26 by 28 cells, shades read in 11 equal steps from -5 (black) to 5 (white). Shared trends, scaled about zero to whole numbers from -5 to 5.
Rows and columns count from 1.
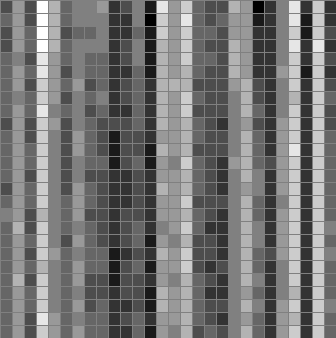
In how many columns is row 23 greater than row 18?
2
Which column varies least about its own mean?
27
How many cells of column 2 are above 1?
2
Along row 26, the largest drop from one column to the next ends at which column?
26
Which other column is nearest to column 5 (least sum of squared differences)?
20
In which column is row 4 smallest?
13
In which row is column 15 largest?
7
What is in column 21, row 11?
2
